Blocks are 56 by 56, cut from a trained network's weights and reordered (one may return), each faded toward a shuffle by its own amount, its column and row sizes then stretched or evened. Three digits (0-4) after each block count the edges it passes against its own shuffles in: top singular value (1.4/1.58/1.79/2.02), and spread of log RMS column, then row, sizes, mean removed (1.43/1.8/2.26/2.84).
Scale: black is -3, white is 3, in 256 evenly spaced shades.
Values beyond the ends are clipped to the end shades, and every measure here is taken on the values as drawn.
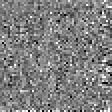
0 2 1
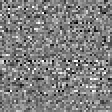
1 0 4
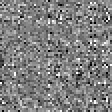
1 3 2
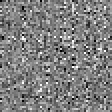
1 4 1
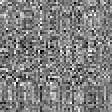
4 2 2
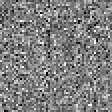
1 2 0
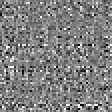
2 2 4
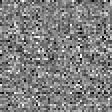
1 2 2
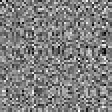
4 3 1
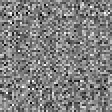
3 0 2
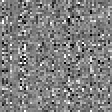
1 4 2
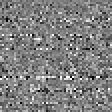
0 2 4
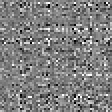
2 3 4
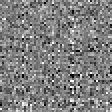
2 3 2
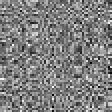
4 2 0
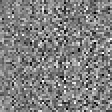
2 3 1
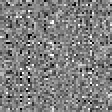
3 3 2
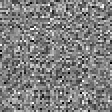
3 1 0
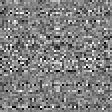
3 0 4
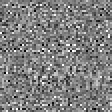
1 0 3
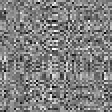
4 3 1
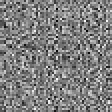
4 3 0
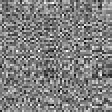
4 0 2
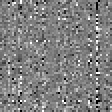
1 4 1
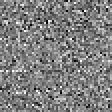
0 0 2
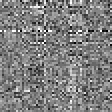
4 2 3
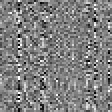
4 4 0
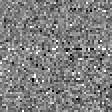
0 0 1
